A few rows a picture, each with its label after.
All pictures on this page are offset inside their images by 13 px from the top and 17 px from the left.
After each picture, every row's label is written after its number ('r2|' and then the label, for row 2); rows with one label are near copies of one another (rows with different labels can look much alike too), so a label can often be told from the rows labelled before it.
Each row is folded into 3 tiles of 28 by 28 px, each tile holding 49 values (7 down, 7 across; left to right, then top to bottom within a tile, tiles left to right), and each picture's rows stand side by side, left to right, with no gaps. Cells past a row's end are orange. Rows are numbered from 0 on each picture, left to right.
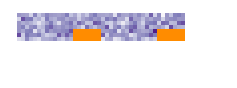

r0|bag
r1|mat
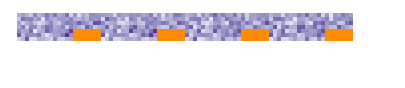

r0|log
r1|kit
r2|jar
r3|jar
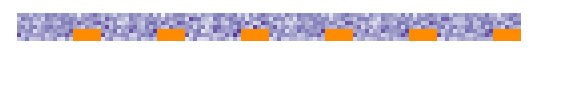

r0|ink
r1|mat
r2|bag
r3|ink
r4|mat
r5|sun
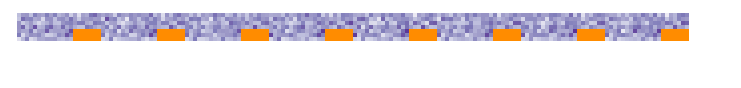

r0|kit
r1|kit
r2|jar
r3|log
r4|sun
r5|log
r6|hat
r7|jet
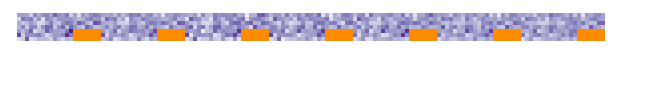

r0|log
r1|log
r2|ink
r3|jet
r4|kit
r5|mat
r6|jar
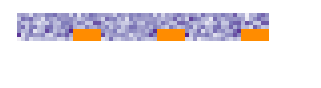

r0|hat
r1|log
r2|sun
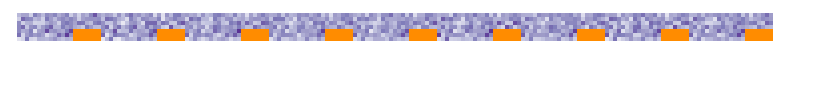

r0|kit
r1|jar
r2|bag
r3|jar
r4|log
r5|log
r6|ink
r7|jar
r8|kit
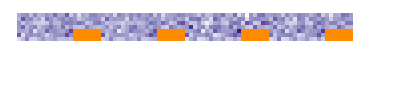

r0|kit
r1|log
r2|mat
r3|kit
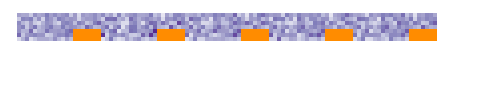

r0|jar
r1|bag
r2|kit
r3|ink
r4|jar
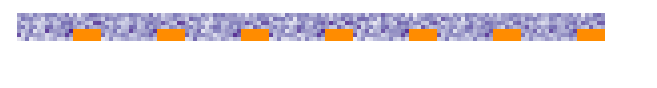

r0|hat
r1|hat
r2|log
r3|log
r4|jar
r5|log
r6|mat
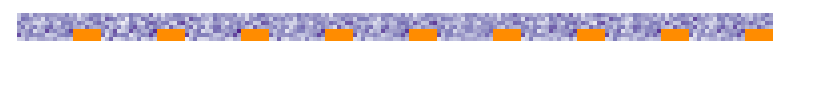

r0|sun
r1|jar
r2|bag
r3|log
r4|hat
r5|bag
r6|jet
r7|bag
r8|kit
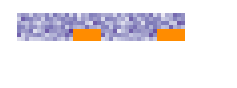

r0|jet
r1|jet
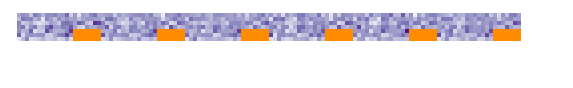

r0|hat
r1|sun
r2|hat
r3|bag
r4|mat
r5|bag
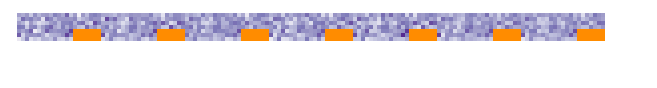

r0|jet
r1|bag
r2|ink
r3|jar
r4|log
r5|bag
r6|bag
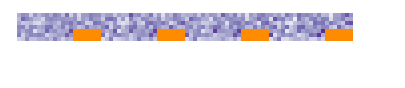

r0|jet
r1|jar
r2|jet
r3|ink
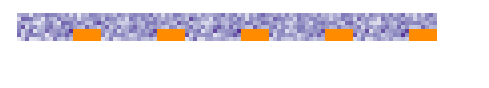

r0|jar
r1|kit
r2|kit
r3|bag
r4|kit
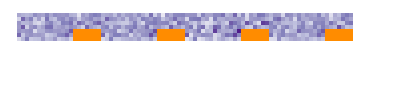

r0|ink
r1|jet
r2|hat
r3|sun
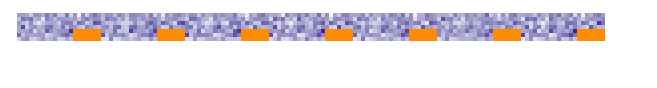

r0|mat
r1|hat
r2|sun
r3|mat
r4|jet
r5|kit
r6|mat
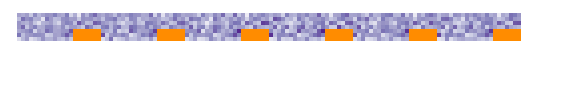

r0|mat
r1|hat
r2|mat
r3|sun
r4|mat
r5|sun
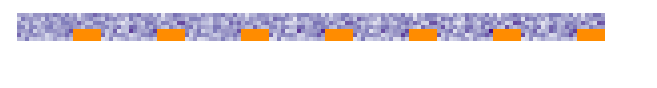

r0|ink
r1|hat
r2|jar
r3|hat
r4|jet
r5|mat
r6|hat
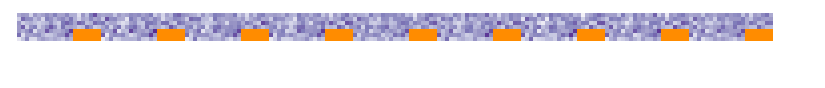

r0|kit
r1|kit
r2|bag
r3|bag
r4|ink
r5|log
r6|ink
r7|mat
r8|kit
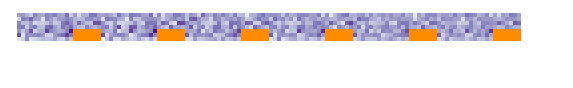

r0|hat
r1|hat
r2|sun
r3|hat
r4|sun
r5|hat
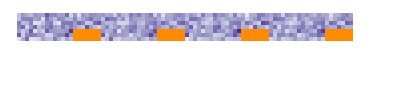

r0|jar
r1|log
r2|sun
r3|sun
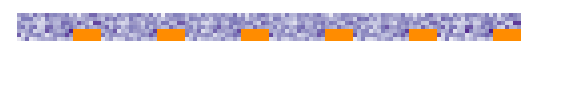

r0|hat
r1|mat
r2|jet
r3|sun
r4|bag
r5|hat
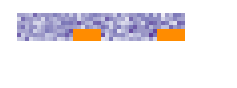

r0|ink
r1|jet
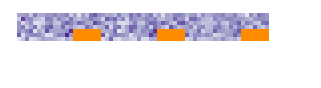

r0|kit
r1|log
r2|sun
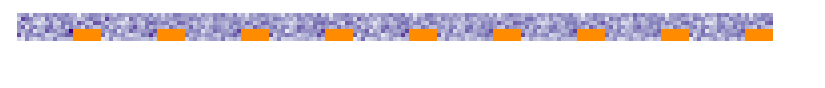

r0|sun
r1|kit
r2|mat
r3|jet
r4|kit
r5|hat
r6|sun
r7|ink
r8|jar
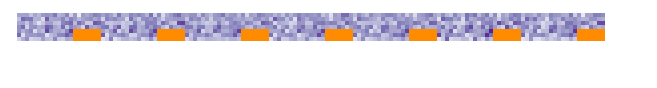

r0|mat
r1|hat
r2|hat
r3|kit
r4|hat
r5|log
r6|hat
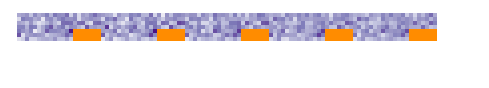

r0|jet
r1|mat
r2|hat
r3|log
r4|kit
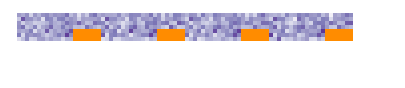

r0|kit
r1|kit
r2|kit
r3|ink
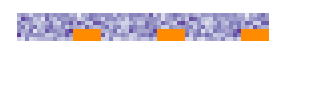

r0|sun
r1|hat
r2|sun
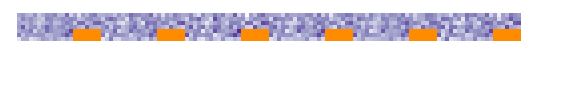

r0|mat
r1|jar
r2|mat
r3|jet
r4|jet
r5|jar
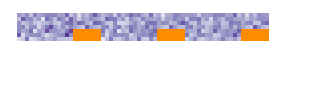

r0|kit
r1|jar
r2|jar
